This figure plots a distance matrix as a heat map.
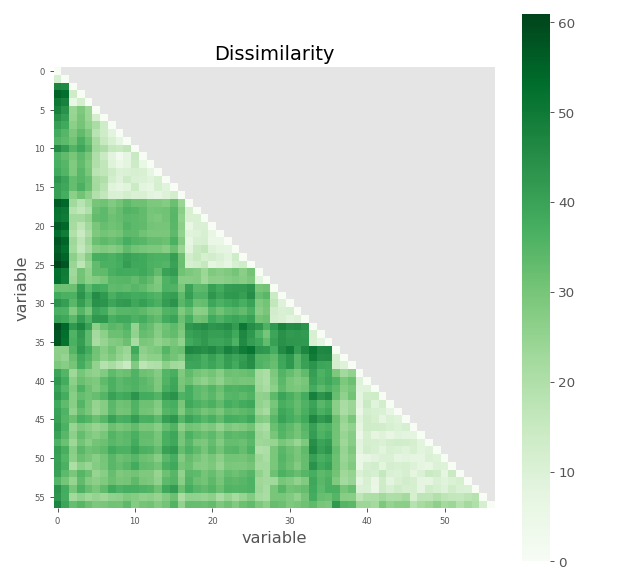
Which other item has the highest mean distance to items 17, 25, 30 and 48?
0
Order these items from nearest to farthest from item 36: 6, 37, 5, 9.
37, 9, 6, 5
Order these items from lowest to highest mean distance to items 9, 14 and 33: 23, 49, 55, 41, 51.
55, 23, 41, 51, 49
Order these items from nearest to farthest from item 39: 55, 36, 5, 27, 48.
48, 55, 27, 5, 36
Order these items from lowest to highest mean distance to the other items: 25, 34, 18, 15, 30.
18, 15, 25, 30, 34
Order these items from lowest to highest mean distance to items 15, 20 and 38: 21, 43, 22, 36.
21, 22, 36, 43
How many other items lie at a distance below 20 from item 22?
9
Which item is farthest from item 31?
33
